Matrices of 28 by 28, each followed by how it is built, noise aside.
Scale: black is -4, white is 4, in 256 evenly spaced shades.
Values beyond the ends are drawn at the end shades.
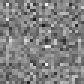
low rank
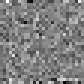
uneven rows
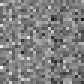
repeating rows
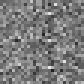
repeating rows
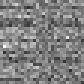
blocks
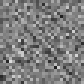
Toeplitz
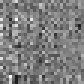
low rank
